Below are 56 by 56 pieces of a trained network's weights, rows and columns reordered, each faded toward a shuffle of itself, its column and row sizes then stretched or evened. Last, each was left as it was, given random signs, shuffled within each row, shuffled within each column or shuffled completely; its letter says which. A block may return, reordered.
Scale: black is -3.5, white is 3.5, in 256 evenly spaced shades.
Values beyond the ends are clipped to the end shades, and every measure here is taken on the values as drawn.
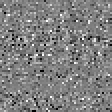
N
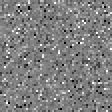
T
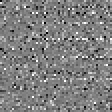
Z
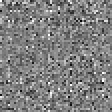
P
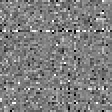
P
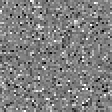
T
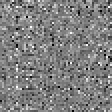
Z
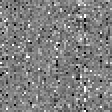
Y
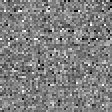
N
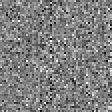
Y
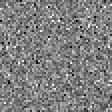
T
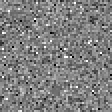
T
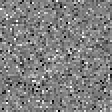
T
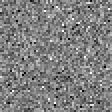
T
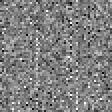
Y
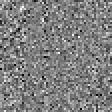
Y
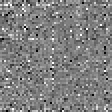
Z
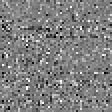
P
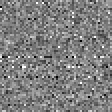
N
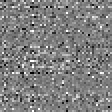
Z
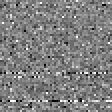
N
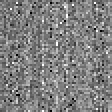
Y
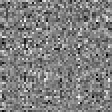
Z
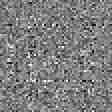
P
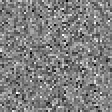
Y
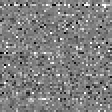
N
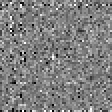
P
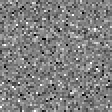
T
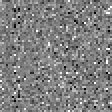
Y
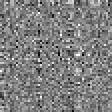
Z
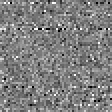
N
